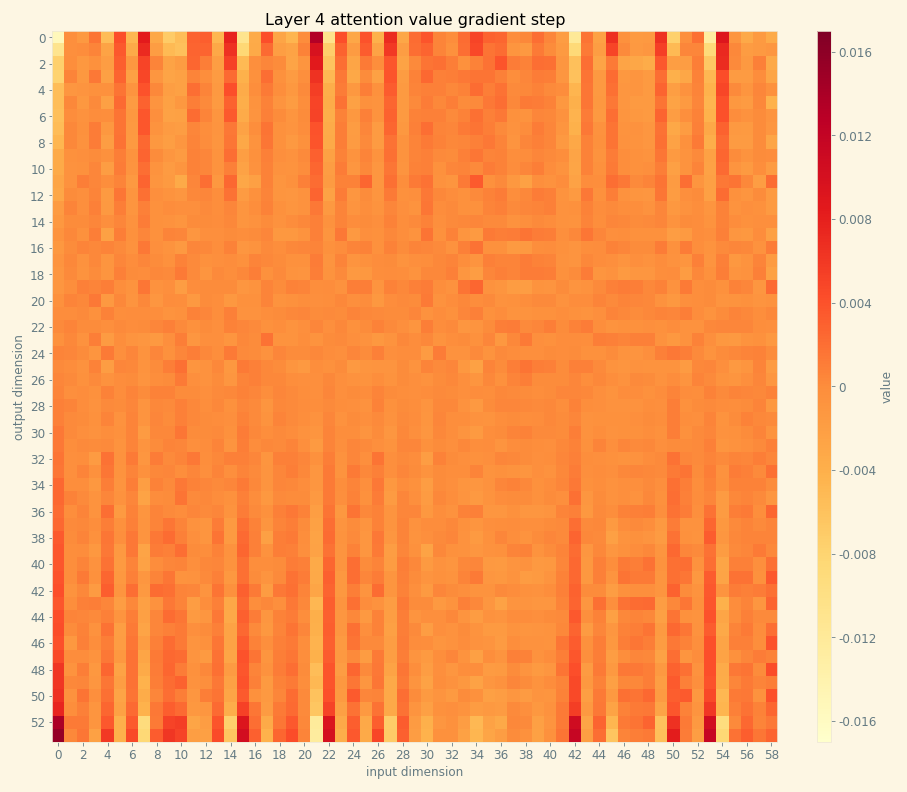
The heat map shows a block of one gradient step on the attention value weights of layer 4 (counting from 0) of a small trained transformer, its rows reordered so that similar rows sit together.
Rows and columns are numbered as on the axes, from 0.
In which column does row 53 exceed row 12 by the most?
0
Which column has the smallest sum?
21
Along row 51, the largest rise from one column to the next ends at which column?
22
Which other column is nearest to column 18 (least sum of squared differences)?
8
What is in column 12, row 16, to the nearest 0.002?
0
